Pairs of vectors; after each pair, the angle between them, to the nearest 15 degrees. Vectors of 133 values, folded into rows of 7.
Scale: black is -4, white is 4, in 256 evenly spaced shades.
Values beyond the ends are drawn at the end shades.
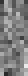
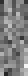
15 degrees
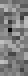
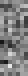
150 degrees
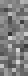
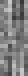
105 degrees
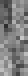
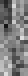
15 degrees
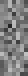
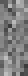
45 degrees
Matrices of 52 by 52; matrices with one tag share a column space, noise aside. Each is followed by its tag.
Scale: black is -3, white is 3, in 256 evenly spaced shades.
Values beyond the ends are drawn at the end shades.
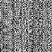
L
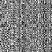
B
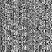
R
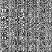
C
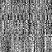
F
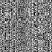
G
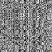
R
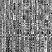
F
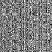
G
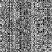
L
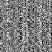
C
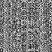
L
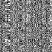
B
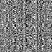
B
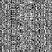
R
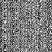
L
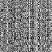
C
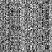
R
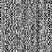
R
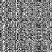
G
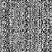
L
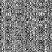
G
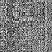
G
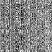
R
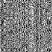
L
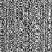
L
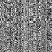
G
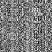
G
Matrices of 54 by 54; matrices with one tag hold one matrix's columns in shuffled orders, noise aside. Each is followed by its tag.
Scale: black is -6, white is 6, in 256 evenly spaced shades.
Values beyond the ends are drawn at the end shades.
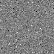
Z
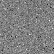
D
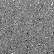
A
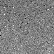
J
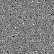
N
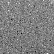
A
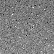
J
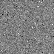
N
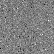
D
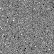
D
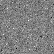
D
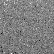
A
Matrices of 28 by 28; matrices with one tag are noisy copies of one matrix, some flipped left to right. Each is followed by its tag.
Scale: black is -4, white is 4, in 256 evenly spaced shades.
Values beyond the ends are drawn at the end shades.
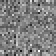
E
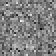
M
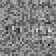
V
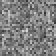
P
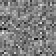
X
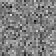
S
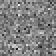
M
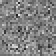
M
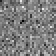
E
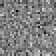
E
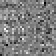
V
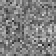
V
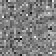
X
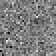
S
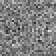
V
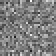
E
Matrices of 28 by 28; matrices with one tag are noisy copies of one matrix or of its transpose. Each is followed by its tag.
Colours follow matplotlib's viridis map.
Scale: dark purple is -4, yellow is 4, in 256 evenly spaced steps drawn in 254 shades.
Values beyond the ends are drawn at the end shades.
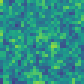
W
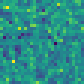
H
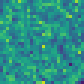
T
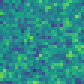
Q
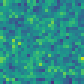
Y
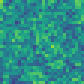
W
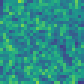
T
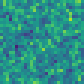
H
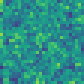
W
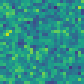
H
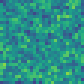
Q
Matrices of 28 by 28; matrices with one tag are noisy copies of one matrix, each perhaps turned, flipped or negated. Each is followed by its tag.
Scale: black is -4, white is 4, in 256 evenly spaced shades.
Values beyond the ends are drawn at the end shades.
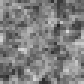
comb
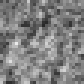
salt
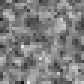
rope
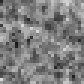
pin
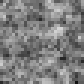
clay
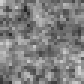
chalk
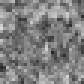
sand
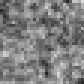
chalk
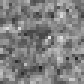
salt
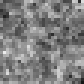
chalk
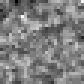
pin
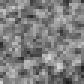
pin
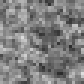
salt
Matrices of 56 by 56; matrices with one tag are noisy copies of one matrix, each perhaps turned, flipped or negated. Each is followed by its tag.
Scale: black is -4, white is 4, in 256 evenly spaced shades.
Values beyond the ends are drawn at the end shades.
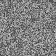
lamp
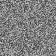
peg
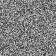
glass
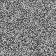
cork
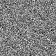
cork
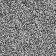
glass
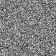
glass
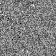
lamp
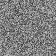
glass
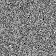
glass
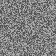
glass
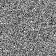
glass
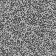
glass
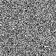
cork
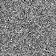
cork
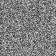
cork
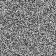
peg
